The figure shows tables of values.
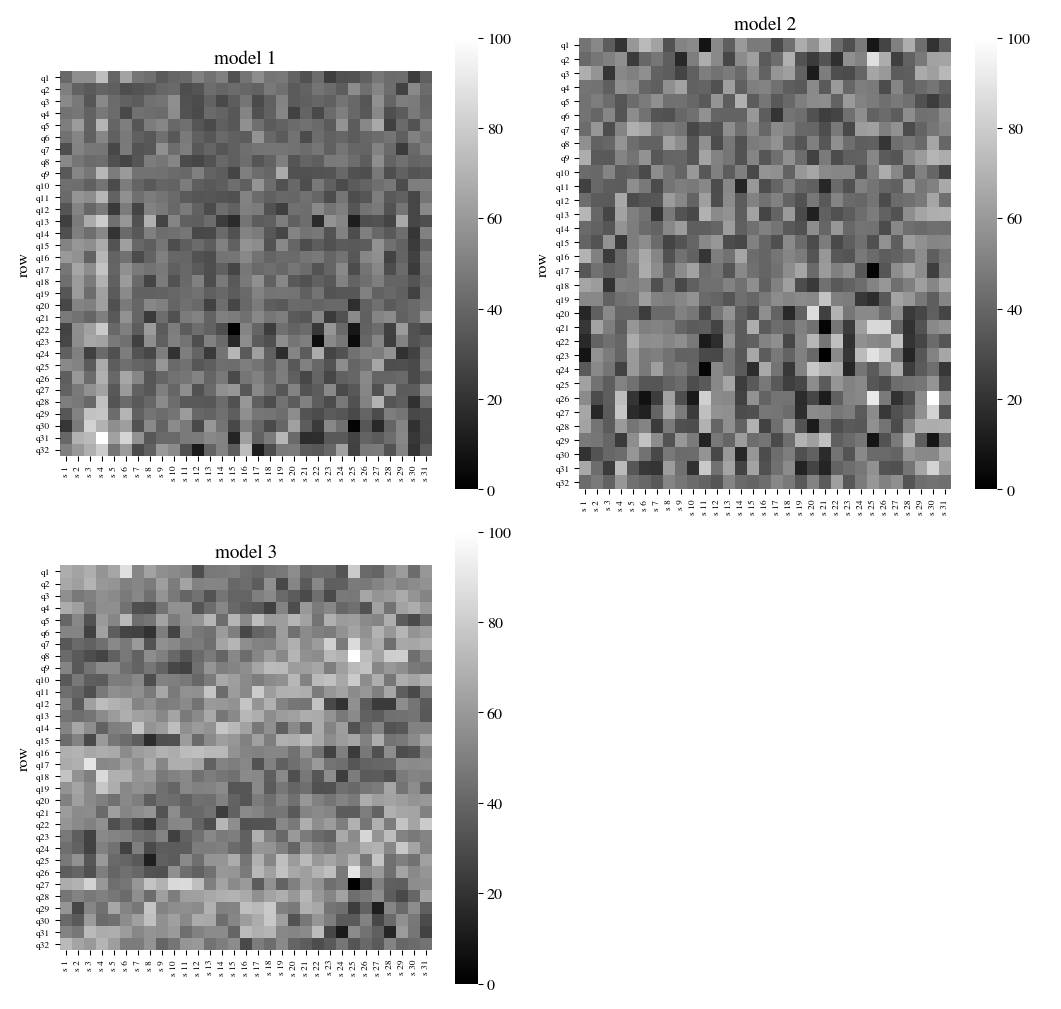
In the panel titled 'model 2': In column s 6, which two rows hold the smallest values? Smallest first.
q26, q27
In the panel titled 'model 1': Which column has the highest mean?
s 4
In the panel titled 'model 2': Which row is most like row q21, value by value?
q23
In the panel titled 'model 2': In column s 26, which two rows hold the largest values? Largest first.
q21, q23
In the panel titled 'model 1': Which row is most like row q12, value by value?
q14
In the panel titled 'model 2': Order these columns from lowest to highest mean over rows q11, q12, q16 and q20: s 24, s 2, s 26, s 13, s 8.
s 26, s 2, s 8, s 24, s 13
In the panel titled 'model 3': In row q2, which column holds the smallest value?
s 19
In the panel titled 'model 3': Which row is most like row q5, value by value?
q11
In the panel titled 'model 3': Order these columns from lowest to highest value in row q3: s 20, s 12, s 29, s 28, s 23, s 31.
s 23, s 20, s 12, s 31, s 28, s 29
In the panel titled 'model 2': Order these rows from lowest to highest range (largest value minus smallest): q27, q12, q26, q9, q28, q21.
q12, q9, q28, q27, q21, q26
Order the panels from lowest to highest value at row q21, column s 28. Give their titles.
model 2, model 1, model 3
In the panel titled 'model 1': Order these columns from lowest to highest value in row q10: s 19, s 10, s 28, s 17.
s 19, s 10, s 28, s 17
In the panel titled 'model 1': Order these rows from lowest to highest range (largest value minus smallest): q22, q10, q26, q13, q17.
q10, q26, q17, q13, q22
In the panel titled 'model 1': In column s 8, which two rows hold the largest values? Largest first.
q13, q22
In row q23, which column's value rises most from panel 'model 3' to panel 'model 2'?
s 25
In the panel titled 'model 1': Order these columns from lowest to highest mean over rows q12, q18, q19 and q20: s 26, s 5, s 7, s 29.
s 5, s 7, s 29, s 26
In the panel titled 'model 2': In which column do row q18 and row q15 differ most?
s 3
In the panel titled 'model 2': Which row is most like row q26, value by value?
q31
